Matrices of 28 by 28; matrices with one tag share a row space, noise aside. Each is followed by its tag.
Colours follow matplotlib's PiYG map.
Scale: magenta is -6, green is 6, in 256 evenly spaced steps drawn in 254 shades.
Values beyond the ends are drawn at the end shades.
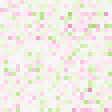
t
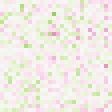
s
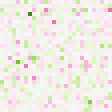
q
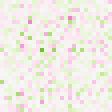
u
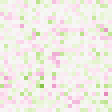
s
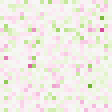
s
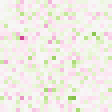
u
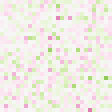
t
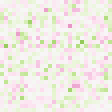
u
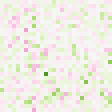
q
